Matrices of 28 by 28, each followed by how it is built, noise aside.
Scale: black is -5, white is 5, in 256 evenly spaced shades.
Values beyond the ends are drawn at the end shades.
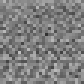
repeating columns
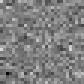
low rank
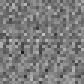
repeating columns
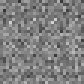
repeating columns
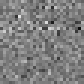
uneven rows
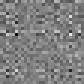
low rank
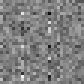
low rank
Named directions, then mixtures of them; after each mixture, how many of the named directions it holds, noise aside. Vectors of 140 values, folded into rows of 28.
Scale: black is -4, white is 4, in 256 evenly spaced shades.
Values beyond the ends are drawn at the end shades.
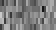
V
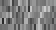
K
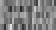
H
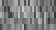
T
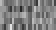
one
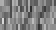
two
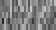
two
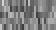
four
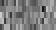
one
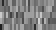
three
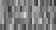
two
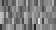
four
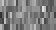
one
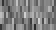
four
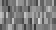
four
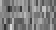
four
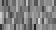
four
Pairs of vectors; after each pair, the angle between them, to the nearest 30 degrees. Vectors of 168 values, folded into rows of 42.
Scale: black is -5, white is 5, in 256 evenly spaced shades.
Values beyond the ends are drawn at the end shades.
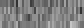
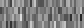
90 degrees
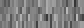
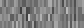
60 degrees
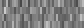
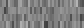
150 degrees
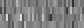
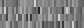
120 degrees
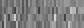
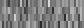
60 degrees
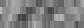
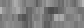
30 degrees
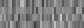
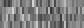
120 degrees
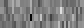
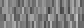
120 degrees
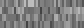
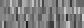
60 degrees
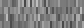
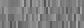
30 degrees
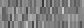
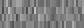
90 degrees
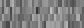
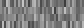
90 degrees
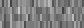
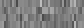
60 degrees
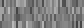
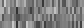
30 degrees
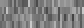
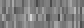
60 degrees
